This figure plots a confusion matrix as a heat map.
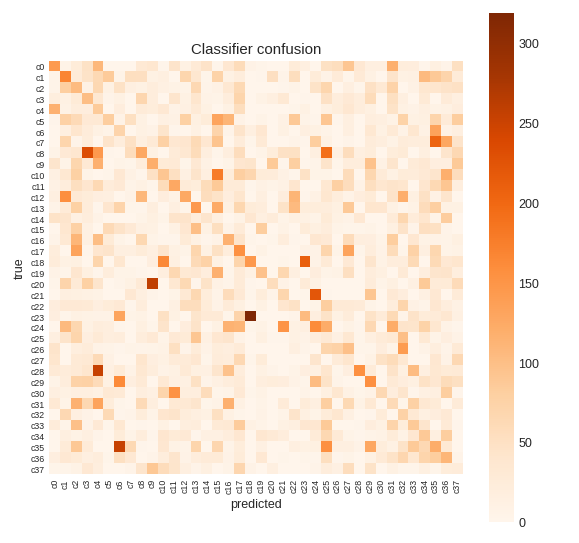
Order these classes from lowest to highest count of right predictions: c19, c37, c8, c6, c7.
c37, c7, c6, c19, c8
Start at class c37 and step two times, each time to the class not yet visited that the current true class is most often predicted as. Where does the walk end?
c4
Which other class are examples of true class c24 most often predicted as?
c21
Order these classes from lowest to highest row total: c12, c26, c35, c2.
c26, c2, c12, c35
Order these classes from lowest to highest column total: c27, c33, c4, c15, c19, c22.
c19, c22, c33, c27, c15, c4
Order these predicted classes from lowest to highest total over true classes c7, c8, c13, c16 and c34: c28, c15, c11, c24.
c28, c11, c24, c15
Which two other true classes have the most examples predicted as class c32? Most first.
c26, c12
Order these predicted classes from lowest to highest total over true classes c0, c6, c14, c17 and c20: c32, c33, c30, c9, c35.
c30, c32, c33, c35, c9
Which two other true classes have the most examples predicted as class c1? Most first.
c12, c24
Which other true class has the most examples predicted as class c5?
c1
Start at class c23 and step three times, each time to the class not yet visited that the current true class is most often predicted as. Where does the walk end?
c15
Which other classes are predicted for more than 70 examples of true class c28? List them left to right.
c4, c16, c33
